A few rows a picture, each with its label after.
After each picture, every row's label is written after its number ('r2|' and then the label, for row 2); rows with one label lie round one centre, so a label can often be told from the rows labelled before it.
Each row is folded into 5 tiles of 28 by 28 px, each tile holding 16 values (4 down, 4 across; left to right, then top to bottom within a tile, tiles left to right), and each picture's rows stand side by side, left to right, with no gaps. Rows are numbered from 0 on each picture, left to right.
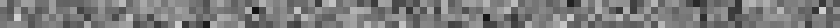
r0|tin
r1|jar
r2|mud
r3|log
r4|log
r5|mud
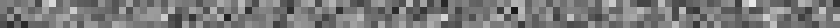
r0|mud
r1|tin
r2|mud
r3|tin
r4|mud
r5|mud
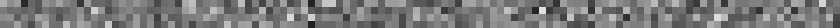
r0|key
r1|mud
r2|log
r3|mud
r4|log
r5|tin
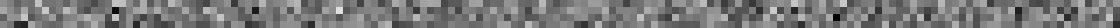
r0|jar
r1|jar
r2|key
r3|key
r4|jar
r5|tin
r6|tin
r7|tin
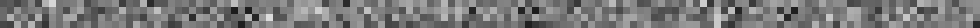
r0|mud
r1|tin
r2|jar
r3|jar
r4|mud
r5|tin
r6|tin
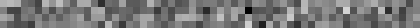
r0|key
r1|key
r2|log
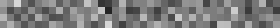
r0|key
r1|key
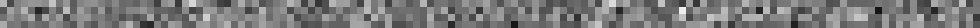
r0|log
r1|mud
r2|key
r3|log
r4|mud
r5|log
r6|tin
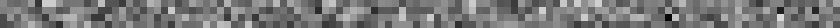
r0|mud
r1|key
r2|mud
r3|mud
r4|jar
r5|jar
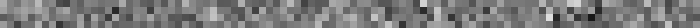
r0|jar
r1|mud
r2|key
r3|tin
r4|key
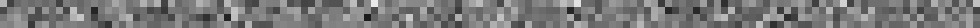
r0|tin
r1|key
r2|tin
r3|key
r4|key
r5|tin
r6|tin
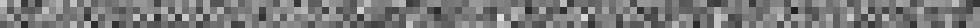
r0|key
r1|log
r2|log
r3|key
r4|tin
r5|tin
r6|log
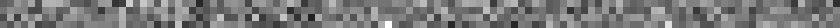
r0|mud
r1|jar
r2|key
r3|log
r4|key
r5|mud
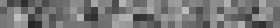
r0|tin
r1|jar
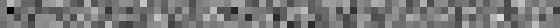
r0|key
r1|tin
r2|log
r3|tin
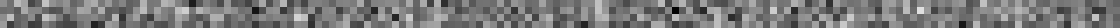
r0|log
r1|jar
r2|tin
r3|tin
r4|jar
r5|tin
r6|log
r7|jar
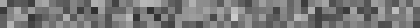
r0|tin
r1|key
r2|tin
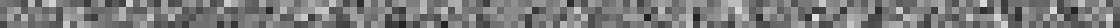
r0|mud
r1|log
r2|jar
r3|jar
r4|tin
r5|jar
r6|tin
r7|tin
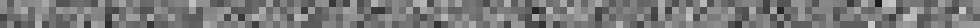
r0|jar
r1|mud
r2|tin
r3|jar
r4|tin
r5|tin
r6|mud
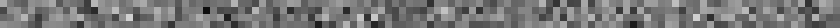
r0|tin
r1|tin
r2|key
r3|log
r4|log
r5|jar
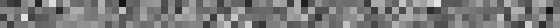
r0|mud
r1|key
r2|tin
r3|key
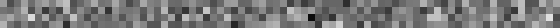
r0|log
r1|log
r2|tin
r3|tin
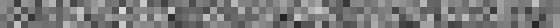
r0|mud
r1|tin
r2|jar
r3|log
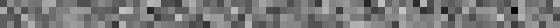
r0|mud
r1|key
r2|mud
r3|tin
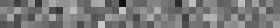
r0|mud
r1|mud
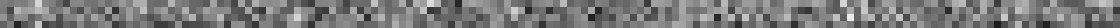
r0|jar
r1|jar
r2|tin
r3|key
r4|tin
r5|log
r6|log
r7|jar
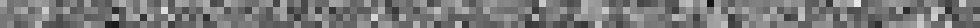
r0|jar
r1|log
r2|key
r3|jar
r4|jar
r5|tin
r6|key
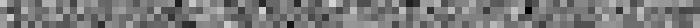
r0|log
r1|mud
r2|mud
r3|key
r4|log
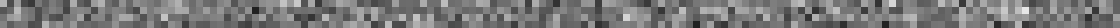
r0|tin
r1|jar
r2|key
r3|log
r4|mud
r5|jar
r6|mud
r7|jar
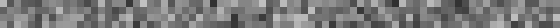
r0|tin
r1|log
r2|tin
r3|key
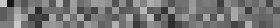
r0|tin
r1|key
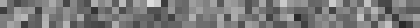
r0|tin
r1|key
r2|key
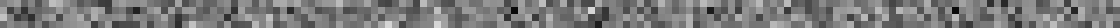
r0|key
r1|tin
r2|key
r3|tin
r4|tin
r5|key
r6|jar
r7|tin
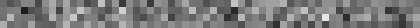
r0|mud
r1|tin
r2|log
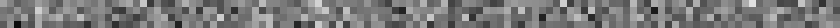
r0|jar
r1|tin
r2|jar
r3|log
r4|tin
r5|mud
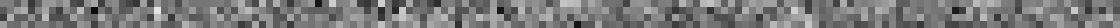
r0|log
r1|tin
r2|mud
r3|tin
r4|jar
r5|key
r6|jar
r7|key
